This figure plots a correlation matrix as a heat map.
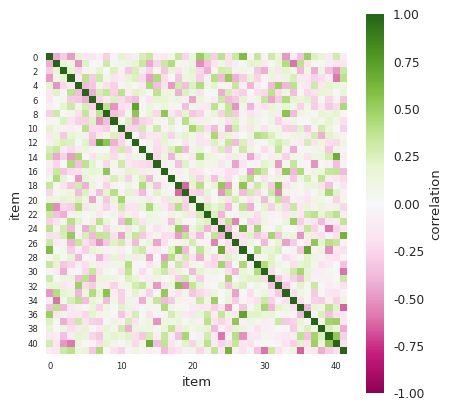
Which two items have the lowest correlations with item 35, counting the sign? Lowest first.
41, 25
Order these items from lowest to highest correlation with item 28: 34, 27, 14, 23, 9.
14, 23, 34, 27, 9
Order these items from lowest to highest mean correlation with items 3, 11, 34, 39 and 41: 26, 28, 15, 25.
26, 28, 15, 25
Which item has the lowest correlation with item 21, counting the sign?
1
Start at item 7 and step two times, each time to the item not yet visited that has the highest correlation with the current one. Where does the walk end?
8
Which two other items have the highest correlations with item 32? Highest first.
18, 4
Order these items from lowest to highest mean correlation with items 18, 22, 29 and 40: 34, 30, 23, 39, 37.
34, 23, 39, 30, 37
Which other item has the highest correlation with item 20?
10
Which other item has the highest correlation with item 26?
37
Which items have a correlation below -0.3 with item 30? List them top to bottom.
2, 20, 26, 41
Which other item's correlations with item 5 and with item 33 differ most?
6
